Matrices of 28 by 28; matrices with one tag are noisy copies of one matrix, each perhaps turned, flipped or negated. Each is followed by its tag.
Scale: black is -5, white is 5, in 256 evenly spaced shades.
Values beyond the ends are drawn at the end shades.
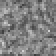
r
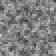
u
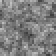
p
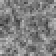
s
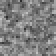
r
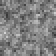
s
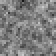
s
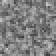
u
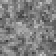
p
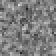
u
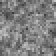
s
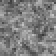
p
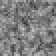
r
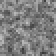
r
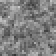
s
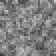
s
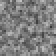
u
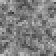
s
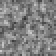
r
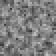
u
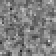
u
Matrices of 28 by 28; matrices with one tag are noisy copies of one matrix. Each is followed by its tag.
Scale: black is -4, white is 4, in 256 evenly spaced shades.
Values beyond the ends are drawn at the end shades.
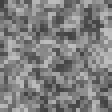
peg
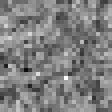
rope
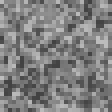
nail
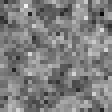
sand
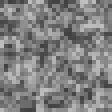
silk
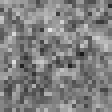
nail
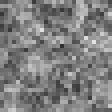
sand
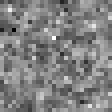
silk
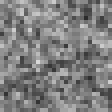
nail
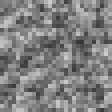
rope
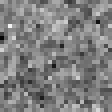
nail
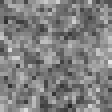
peg
